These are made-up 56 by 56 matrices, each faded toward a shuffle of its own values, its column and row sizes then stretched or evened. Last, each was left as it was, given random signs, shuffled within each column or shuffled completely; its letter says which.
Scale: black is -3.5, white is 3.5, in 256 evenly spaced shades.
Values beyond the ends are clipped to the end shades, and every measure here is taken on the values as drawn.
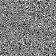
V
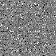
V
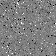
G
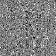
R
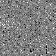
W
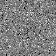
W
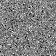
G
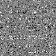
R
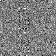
V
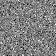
G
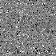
V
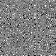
R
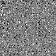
V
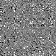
R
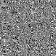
R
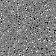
W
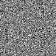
V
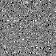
V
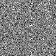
V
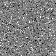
G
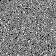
G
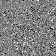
V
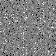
W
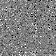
V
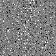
W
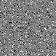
R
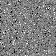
G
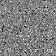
R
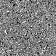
G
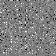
R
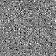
R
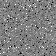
G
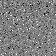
G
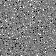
G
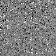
V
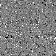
V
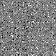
R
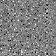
R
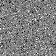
G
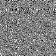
R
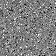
G
